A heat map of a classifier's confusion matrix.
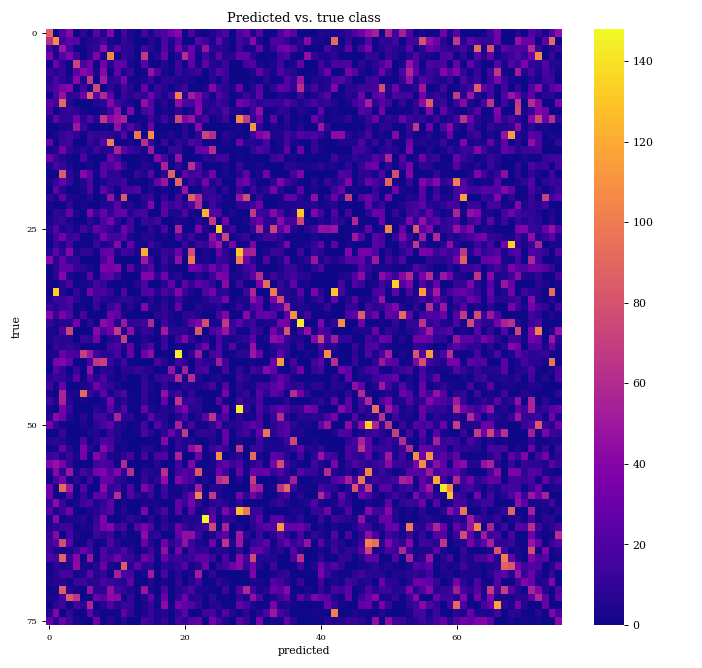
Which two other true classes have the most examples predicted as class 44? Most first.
21, 57
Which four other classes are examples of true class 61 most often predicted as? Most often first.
28, 29, 68, 71
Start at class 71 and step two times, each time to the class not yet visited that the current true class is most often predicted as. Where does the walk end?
63
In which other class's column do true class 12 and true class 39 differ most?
30
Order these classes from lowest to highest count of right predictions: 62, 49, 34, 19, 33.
62, 49, 34, 19, 33
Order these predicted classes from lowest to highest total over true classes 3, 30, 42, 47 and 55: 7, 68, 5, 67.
5, 67, 68, 7
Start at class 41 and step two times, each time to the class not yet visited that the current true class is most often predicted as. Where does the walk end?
60
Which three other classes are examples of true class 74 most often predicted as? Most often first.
42, 33, 1
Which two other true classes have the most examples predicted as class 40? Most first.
39, 59
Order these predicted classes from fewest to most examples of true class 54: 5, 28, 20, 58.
20, 28, 58, 5
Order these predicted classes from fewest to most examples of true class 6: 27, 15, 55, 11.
27, 15, 55, 11
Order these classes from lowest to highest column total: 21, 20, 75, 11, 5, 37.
5, 75, 20, 11, 37, 21
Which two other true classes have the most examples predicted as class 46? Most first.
57, 36
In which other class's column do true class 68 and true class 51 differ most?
32
